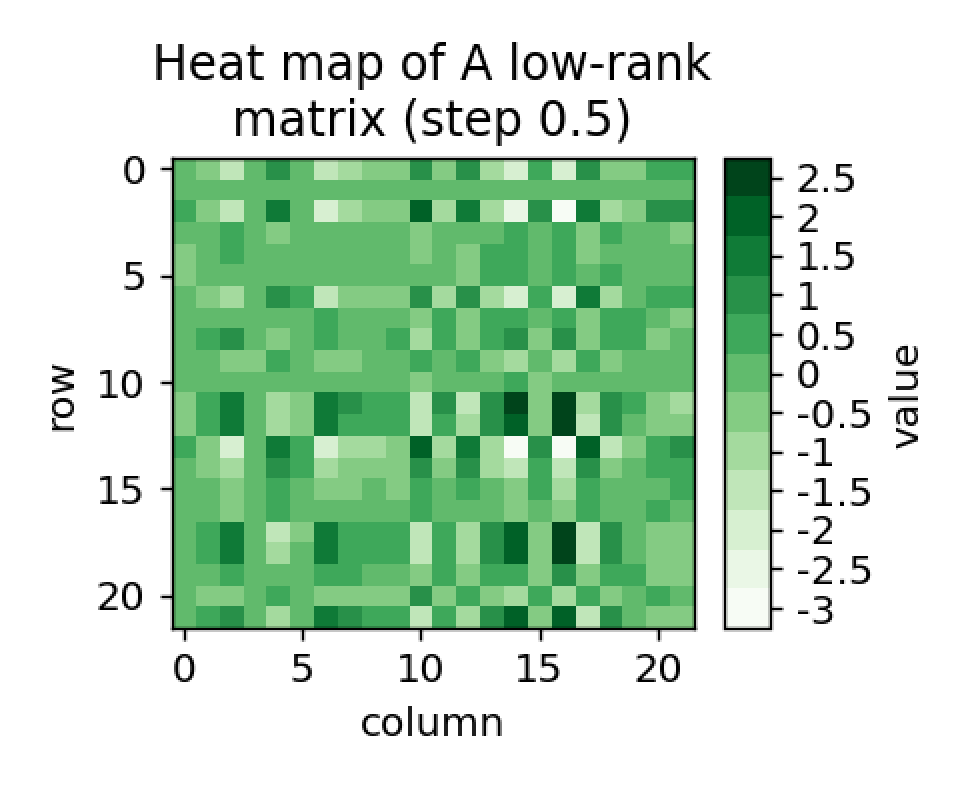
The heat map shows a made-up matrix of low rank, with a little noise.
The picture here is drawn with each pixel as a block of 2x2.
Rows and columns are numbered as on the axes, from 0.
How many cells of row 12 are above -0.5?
13
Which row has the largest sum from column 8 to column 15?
11
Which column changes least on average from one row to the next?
3
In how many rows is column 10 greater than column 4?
3
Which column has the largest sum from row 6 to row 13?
19
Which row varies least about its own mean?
1
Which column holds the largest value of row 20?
10
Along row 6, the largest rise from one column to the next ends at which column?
17
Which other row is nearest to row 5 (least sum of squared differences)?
4
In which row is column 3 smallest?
9
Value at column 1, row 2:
-0.5
